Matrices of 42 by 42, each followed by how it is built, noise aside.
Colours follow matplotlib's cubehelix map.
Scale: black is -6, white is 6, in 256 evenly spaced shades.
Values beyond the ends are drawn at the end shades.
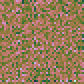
low rank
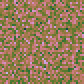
repeating columns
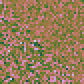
lower triangular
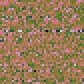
uneven rows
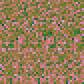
repeating columns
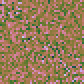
block diagonal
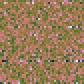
uneven rows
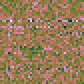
uneven rows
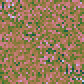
block diagonal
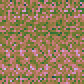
repeating columns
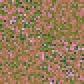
block diagonal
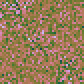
block diagonal
